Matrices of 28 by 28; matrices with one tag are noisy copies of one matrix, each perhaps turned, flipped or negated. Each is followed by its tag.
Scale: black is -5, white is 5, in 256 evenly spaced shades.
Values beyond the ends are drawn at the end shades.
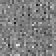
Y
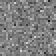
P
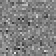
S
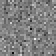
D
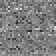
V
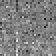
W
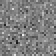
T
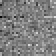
W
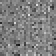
Y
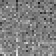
W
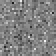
D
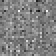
Y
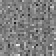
Y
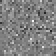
T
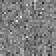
D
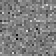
D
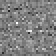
V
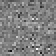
S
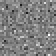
P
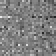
W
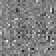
S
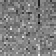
W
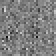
S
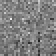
W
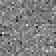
D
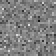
D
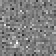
T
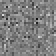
S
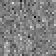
D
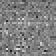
S
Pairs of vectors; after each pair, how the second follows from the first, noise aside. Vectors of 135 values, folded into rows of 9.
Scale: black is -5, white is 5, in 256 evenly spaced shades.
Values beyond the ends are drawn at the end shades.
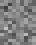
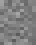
wrapped around, negated, shrunk.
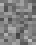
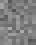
wrapped around, negated, shrunk.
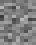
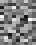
negated, scaled up.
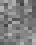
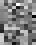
wrapped around, negated, scaled up.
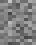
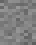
wrapped around, shrunk.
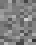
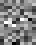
wrapped around, negated, scaled up.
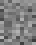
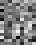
scaled up.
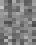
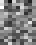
scaled up.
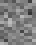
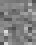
reversed, negated, partly zeroed.
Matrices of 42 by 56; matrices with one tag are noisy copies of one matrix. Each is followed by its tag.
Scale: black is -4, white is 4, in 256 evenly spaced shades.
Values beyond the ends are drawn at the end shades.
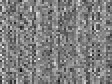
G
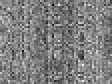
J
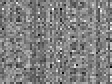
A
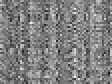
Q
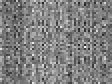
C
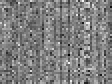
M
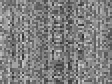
J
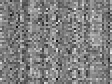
Q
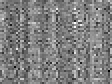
Q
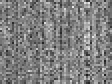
M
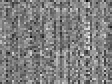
M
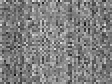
C
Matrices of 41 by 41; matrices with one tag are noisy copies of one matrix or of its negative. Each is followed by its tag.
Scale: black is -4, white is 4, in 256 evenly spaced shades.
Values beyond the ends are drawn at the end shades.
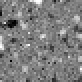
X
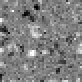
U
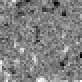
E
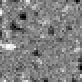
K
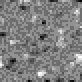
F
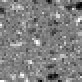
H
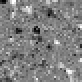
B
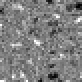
H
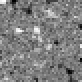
B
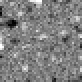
X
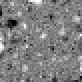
X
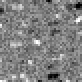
H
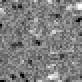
H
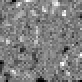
E
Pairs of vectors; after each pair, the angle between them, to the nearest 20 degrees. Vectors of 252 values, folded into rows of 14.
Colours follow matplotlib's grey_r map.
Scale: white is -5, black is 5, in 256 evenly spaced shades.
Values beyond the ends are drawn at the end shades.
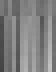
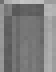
80 degrees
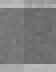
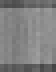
160 degrees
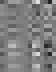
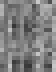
60 degrees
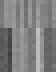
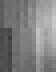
60 degrees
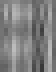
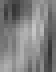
120 degrees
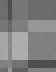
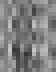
100 degrees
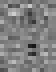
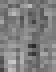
40 degrees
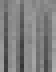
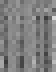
40 degrees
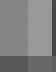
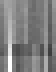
100 degrees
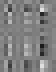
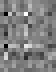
80 degrees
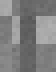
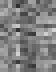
60 degrees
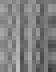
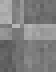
80 degrees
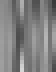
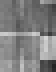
60 degrees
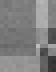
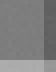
80 degrees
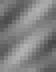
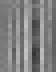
80 degrees
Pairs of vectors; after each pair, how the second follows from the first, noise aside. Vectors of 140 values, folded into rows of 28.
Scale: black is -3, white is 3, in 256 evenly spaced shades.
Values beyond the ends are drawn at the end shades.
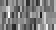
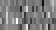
wrapped around, partly zeroed.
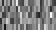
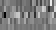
reversed, negated, partly zeroed.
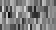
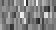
reversed, negated, partly zeroed.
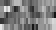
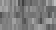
reversed, shrunk.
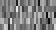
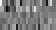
reversed, partly zeroed.
